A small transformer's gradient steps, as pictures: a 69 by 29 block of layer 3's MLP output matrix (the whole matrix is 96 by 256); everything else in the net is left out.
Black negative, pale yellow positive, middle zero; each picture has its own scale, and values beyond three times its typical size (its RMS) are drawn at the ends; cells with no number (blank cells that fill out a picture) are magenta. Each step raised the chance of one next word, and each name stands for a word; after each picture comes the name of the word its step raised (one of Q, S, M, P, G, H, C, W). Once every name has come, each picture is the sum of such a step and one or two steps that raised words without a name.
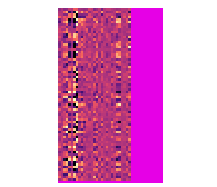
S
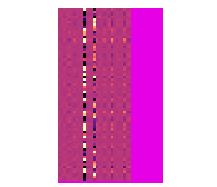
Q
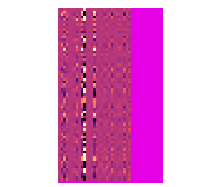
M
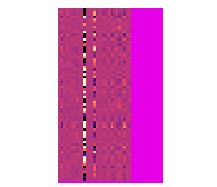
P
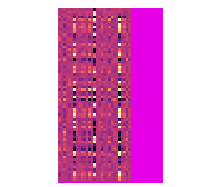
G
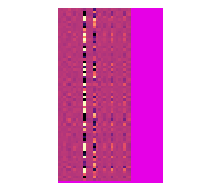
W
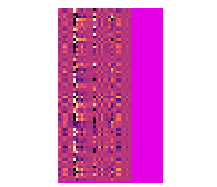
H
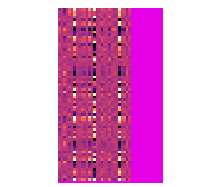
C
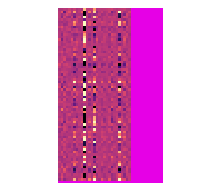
G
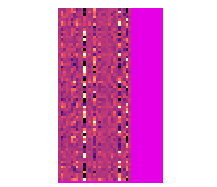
Q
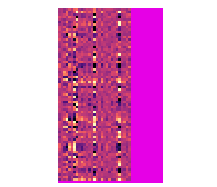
W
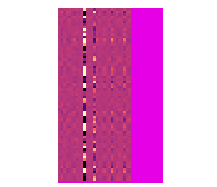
Q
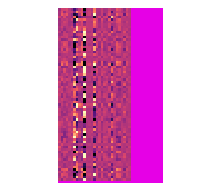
P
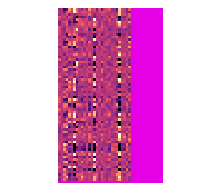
W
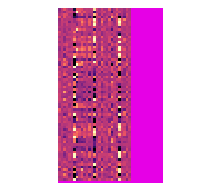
S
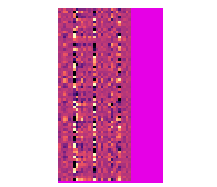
W
